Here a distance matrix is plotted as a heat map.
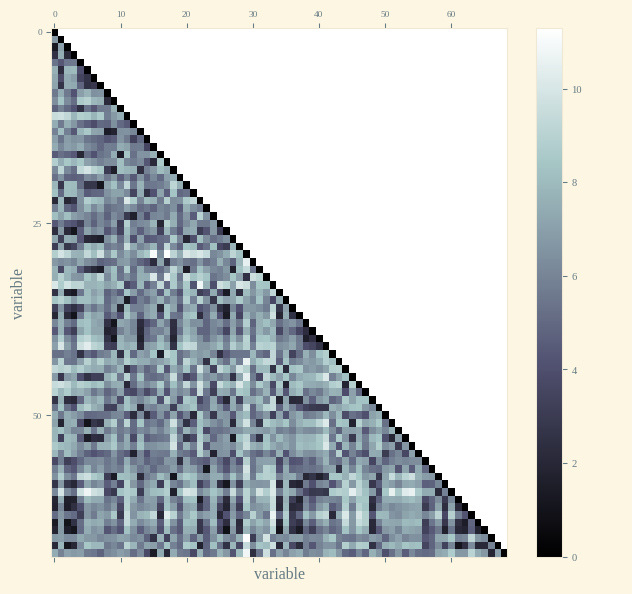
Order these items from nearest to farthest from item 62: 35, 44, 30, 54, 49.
49, 30, 54, 35, 44
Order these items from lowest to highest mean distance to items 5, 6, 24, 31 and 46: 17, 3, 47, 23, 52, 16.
47, 16, 17, 52, 23, 3
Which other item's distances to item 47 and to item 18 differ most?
60
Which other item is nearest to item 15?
68
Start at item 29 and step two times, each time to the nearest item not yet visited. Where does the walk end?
42
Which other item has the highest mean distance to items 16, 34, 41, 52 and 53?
33
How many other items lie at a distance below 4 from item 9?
10
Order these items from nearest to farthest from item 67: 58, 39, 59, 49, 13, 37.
37, 59, 39, 49, 13, 58
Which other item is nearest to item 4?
16
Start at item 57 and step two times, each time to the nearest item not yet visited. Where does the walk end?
43
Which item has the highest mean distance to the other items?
29
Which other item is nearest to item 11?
35
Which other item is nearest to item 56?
19
